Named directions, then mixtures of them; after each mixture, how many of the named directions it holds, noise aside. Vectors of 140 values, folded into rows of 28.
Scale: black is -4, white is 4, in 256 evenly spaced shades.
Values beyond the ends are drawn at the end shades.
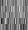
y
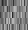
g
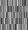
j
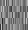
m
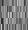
four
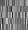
two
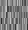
one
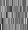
two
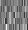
four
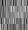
three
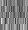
one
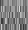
two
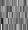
four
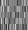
three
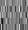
three
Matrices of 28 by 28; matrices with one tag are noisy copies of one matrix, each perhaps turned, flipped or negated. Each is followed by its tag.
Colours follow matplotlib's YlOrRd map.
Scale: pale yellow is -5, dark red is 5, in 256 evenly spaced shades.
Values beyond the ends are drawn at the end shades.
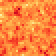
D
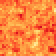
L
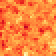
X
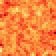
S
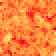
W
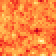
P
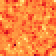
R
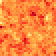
W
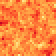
S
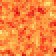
S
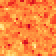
X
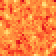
R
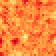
P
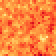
D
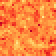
S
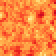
P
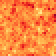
D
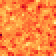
R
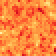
S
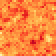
W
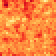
L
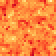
S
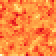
W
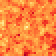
X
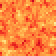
S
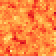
W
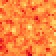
X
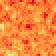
X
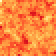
W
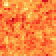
L
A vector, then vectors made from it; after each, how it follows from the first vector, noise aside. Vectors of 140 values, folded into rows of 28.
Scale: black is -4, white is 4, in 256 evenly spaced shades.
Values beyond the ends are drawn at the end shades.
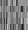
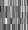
reversed, negated.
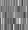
wrapped around, negated, partly zeroed.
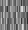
negated.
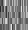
reversed, negated.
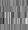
wrapped around, negated, partly zeroed.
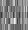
wrapped around, negated.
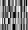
wrapped around, scaled up.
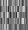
wrapped around, negated.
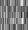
wrapped around, negated.
